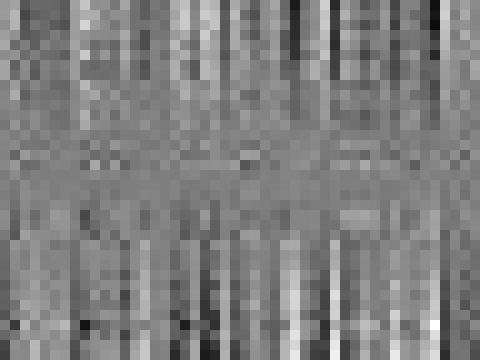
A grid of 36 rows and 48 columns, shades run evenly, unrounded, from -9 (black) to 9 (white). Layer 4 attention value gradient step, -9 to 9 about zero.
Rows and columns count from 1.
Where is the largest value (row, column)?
33, 44
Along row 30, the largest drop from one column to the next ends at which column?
35
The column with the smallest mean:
21
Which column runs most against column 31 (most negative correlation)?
11
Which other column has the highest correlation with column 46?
25
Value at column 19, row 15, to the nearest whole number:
1
